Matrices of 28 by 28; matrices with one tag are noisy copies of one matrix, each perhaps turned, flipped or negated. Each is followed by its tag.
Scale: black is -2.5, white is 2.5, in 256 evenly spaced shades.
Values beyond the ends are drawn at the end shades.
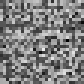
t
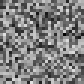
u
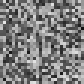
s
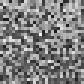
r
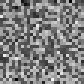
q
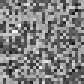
u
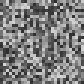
s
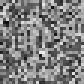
s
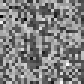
s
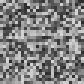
s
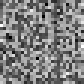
t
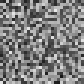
q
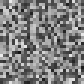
t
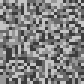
q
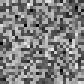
u
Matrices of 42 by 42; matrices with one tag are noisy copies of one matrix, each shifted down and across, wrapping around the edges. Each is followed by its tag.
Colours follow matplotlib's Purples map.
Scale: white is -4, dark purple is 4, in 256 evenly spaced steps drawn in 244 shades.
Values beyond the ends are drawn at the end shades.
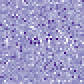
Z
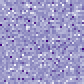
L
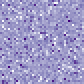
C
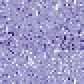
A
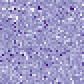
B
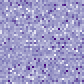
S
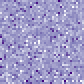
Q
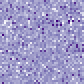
Z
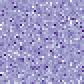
C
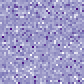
L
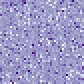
C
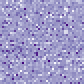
L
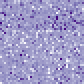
A
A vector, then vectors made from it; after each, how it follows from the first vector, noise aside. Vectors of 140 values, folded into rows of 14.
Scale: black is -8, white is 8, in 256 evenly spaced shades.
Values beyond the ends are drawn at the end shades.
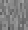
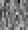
reversed, scaled up.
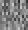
reversed, scaled up.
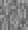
copied.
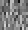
reversed, scaled up.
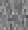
wrapped around, negated.
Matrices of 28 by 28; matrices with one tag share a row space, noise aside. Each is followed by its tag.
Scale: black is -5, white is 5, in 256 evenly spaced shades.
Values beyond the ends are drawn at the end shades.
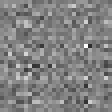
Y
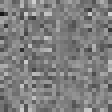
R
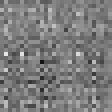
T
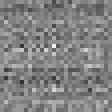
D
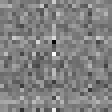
D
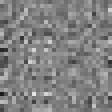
R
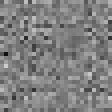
R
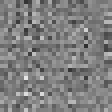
Y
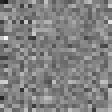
R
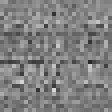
D
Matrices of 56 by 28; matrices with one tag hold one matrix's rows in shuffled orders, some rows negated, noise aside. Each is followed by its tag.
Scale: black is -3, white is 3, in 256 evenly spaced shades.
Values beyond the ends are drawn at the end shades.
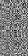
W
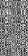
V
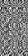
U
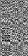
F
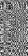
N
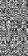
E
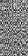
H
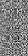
W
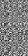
U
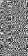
N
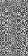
V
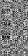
F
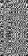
N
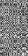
H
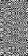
N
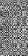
H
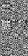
F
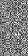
W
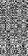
E
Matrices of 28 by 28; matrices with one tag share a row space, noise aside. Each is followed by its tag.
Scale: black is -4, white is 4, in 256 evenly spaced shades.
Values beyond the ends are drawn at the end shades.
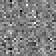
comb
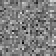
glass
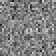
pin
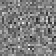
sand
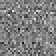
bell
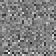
bell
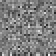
sand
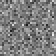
pin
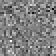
comb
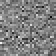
glass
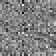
glass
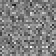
pin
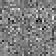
pin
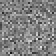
pin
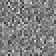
bell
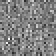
bell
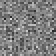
comb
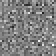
pin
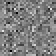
comb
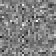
glass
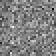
pin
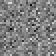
comb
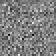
bell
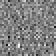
bell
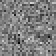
sand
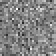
glass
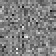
glass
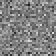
pin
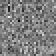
bell
